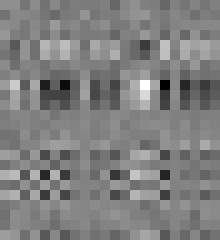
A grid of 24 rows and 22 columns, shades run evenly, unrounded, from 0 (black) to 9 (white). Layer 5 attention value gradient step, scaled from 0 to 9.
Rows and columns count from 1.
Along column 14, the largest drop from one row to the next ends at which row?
19
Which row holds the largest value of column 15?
9
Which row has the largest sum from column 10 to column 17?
6
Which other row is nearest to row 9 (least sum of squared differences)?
10
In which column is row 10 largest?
15
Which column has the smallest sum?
17
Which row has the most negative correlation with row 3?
12
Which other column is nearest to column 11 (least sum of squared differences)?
8
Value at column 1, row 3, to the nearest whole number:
5
